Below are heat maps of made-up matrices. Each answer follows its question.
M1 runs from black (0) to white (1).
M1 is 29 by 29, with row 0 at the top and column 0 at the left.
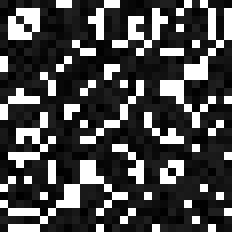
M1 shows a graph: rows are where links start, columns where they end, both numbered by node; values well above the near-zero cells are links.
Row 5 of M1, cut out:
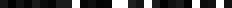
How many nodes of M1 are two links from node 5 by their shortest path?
6
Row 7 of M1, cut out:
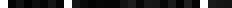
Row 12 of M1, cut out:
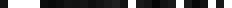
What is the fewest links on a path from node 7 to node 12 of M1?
6
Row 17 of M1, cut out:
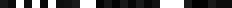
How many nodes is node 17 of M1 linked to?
8
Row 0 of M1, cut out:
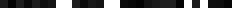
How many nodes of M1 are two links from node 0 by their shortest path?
5
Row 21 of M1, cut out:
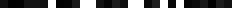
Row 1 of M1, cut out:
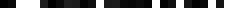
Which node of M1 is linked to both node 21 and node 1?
node 22
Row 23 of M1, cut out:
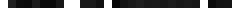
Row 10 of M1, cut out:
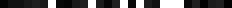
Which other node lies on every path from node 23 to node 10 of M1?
node 15
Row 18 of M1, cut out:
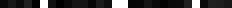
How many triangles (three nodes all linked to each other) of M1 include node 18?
6
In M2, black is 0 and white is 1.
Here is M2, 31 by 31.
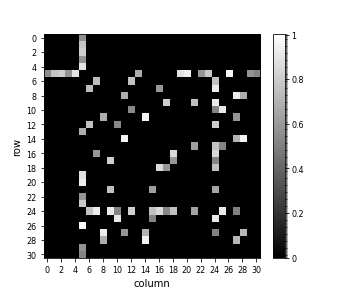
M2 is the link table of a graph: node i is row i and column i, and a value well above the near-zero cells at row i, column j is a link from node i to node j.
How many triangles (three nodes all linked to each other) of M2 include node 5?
0
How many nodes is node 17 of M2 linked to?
3
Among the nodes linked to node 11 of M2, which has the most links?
node 27
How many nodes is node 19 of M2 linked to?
1
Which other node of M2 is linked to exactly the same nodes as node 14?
node 8
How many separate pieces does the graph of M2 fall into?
2
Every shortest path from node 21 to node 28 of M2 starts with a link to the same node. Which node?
node 24
